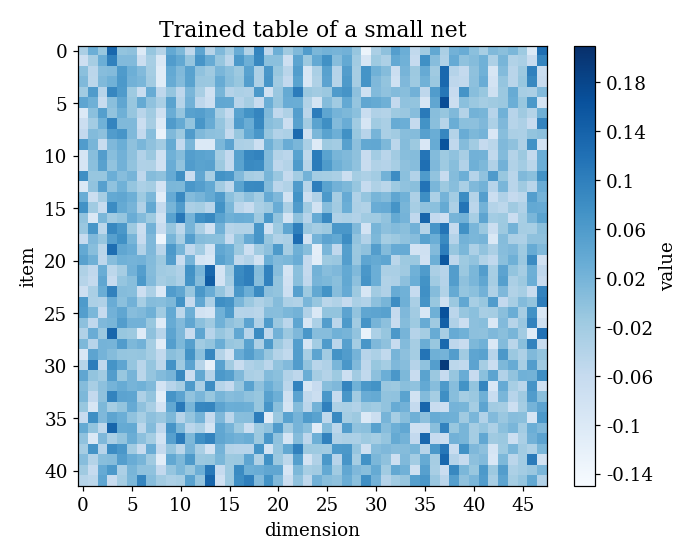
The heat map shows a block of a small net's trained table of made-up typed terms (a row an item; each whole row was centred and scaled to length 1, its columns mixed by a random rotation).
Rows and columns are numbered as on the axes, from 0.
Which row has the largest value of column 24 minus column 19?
35
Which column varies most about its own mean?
37
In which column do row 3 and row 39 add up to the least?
8
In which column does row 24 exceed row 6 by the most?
0
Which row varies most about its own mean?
30
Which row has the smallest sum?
9
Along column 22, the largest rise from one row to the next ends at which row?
32
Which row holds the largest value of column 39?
15
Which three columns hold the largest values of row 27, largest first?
3, 47, 18
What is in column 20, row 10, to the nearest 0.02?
-0.04
